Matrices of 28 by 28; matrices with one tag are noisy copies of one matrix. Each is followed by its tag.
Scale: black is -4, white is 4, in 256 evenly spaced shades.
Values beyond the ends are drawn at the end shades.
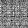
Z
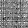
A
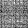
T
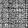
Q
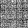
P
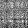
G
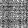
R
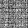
Q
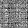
Q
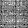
T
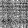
R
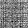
A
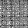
Z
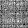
T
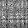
G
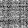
R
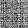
A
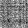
R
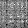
G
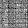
Q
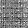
A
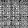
Z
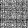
P
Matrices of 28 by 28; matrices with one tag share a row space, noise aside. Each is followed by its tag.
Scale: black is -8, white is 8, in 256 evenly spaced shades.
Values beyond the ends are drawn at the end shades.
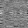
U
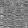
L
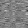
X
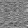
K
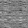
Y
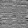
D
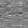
Y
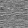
L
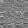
L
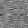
U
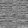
D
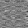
X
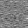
K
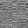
D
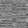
D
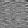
X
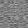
K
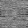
D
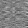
X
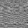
K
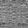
D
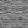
Y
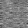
U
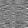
X
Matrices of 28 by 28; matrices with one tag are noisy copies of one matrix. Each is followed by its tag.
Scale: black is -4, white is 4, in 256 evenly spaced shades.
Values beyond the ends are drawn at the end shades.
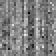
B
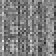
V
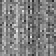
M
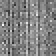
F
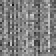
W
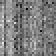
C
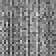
F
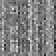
V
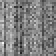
C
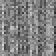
V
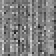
V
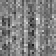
B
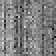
C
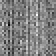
F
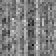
B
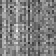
M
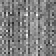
F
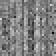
B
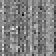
V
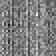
F
